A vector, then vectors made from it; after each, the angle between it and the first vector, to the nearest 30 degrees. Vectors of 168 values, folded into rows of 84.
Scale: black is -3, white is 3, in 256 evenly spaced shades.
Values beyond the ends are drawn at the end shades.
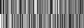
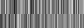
120 degrees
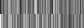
30 degrees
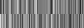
30 degrees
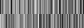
60 degrees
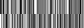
30 degrees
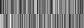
30 degrees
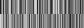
30 degrees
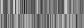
90 degrees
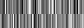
90 degrees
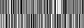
60 degrees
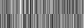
120 degrees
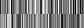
60 degrees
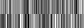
120 degrees
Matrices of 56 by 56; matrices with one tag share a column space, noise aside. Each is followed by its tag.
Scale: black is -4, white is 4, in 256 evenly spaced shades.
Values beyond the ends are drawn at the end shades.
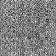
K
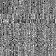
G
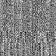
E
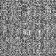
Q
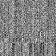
E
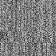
E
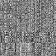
E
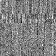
G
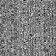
K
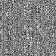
Q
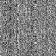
Q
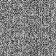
K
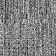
G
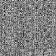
K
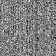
Q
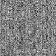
Q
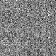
K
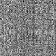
Q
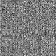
Q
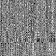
E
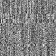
G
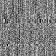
G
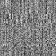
G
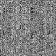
Q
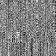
E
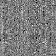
Q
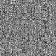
Q
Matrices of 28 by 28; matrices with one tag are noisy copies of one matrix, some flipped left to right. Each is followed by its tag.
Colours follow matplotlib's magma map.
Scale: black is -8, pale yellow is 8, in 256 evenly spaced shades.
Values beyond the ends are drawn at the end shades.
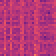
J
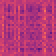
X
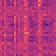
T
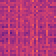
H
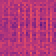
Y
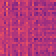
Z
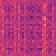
X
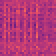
Y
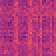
T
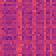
J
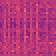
Y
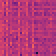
Z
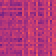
Z
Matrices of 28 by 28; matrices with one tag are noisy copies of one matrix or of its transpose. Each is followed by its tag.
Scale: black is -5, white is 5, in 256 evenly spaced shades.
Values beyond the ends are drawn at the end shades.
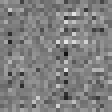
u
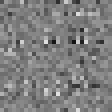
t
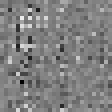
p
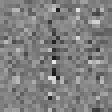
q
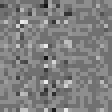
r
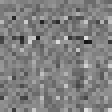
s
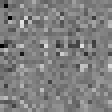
r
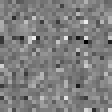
s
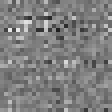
p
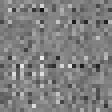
u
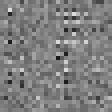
u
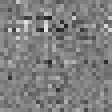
p
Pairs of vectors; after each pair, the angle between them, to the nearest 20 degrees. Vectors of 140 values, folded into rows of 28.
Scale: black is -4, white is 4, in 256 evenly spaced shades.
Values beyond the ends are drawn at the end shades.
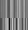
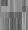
120 degrees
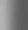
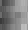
160 degrees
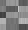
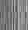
80 degrees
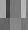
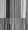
20 degrees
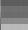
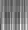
60 degrees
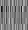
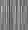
140 degrees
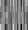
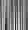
80 degrees
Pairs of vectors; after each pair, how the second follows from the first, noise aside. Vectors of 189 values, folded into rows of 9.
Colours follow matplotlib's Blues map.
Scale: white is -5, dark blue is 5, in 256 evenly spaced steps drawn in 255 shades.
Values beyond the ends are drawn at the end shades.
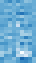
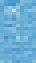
reversed, shrunk.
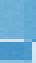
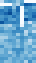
wrapped around, scaled up.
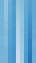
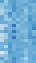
wrapped around, partly zeroed.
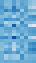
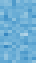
wrapped around, shrunk.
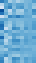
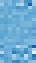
reversed, negated, partly zeroed.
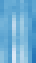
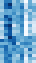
wrapped around, scaled up.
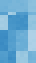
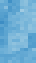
reversed, negated, shrunk.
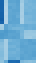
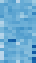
wrapped around, partly zeroed.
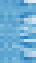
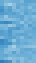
reversed, negated, shrunk.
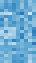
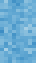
reversed, shrunk.
